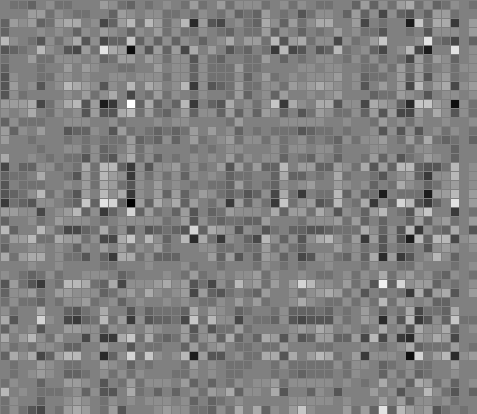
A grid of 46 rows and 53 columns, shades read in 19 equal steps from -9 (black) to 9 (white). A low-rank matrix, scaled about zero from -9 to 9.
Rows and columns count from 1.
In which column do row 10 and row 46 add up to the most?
43
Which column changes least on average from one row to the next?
52
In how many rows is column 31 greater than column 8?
17
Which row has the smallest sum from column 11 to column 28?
29
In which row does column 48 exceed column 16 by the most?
5
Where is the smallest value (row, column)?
23, 15
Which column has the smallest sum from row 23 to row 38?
46
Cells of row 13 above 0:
25
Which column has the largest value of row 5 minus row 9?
48
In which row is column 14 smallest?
32
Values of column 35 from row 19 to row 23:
2 0 2 0 2
